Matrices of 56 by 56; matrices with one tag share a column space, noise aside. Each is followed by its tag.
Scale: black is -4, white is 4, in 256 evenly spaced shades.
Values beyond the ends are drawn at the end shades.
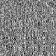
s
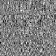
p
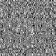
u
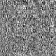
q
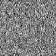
u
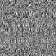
u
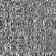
s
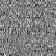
u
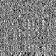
s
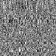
p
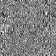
u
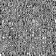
s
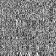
s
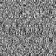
u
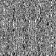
s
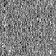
q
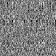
p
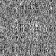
q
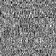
u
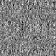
q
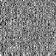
s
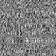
u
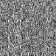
s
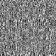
s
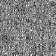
s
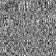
p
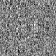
q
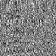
p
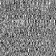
p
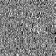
u
